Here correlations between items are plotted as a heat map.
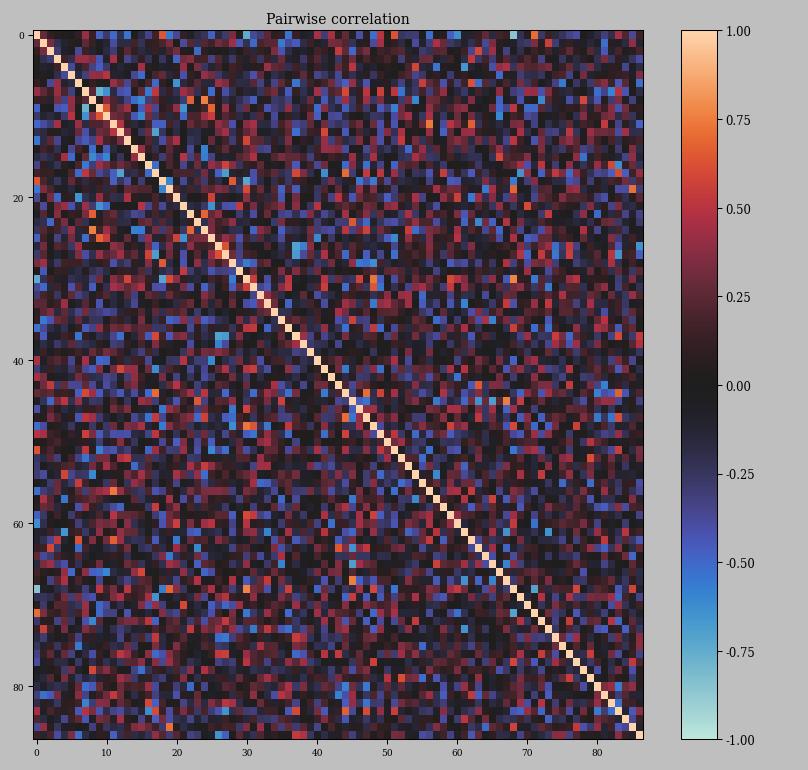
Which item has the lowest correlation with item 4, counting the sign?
61
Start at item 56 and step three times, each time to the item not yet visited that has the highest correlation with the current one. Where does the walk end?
6
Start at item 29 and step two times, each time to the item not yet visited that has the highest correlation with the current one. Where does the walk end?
70
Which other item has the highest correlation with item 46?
30
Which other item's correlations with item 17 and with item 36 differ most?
44
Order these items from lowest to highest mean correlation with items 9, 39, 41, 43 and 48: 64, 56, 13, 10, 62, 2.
64, 62, 10, 2, 56, 13
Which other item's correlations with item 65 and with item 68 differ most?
0
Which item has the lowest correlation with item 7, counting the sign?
9
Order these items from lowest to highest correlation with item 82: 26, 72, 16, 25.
26, 25, 72, 16
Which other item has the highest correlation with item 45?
67
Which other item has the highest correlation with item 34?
43
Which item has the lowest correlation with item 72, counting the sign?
8
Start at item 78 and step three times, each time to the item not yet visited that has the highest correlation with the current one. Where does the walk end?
22
